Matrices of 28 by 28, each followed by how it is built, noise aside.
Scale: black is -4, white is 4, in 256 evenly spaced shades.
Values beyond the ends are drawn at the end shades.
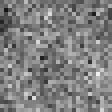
smooth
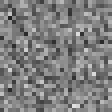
repeating rows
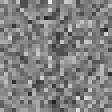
repeating rows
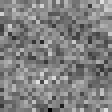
smooth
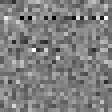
uneven rows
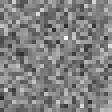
repeating rows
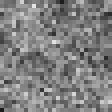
smooth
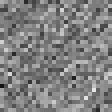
Hankel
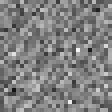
Hankel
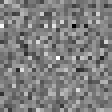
uneven rows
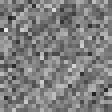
Hankel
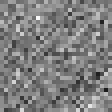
Hankel
